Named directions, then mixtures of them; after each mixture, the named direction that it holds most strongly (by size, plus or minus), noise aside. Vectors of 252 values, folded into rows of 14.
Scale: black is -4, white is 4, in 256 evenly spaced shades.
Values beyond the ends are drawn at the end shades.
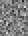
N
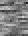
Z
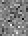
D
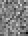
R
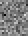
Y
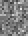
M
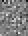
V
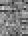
Z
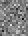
D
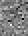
D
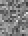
Y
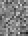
R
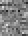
Z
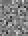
N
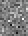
D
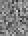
N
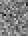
Y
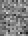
R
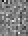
V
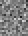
Y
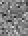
Y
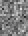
M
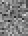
Y
